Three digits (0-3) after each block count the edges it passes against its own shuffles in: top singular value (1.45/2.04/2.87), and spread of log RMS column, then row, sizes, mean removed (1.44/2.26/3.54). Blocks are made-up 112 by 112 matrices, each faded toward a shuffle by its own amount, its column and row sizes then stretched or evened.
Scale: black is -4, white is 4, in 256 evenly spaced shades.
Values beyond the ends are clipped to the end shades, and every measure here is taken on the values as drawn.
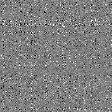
0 2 2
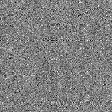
2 0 1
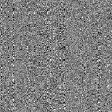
2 2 0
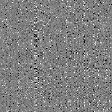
2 2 0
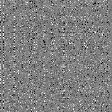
2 2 0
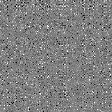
2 1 1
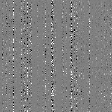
1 3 0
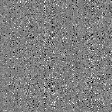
1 2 1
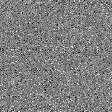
1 0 1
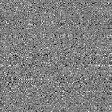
2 0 2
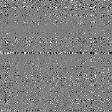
2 2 3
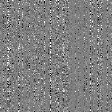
1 3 0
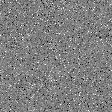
0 0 0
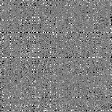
2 2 2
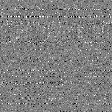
2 0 2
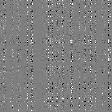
1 3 2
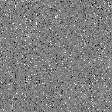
1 1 0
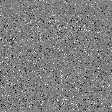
0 0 1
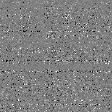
0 1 2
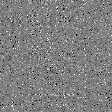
1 1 1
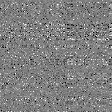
2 0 2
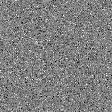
1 0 0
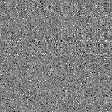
2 0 1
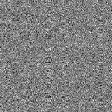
2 1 1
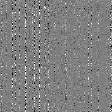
1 3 0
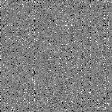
1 2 1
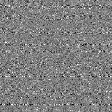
2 0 2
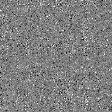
1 1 1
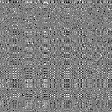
3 2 2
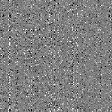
2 2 1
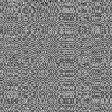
3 0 0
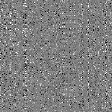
2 2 1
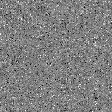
1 0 0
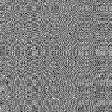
3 0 0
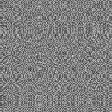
3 1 1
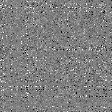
1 2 2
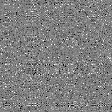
2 0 1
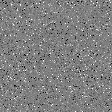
0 0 1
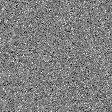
0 0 0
